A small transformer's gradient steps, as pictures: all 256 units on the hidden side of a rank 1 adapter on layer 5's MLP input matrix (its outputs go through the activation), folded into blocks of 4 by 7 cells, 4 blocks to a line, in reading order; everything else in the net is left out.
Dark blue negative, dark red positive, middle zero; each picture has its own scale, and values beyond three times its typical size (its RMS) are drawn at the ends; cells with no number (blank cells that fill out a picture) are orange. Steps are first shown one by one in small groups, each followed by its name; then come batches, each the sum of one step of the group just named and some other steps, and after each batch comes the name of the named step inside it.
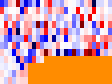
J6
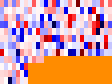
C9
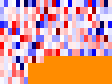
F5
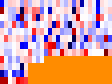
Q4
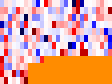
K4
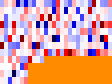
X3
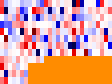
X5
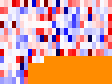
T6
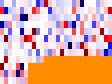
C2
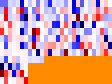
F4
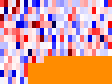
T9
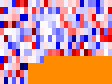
C2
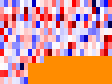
F5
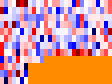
X5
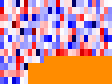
F4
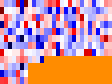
Q4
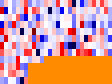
X5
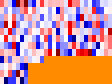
C9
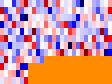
C2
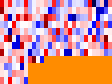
F5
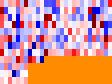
X3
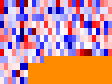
X5
